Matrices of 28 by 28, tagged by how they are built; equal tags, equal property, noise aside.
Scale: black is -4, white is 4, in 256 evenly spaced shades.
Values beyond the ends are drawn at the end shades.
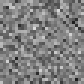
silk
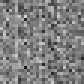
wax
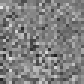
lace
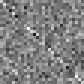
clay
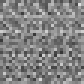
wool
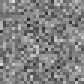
wax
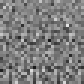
wool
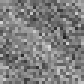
silk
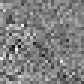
lace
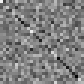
clay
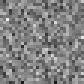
wax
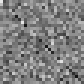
clay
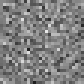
wax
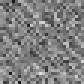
silk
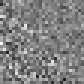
lace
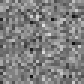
wax
